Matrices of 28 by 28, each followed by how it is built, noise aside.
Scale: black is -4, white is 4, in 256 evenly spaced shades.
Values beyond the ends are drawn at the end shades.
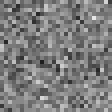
noise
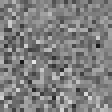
lower triangular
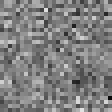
low rank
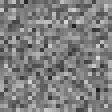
noise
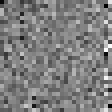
uneven columns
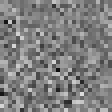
lower triangular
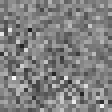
lower triangular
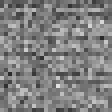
blocks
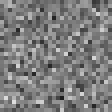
noise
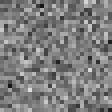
noise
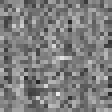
blocks
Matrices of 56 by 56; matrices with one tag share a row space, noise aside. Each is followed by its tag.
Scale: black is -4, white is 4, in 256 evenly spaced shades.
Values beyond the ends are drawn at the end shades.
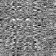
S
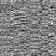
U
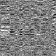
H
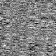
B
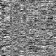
B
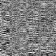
B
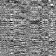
U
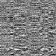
U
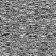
B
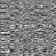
H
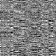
U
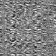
S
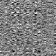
S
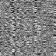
S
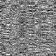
B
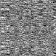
H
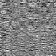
B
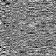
B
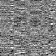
U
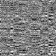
U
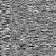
B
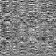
B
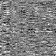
B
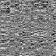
H
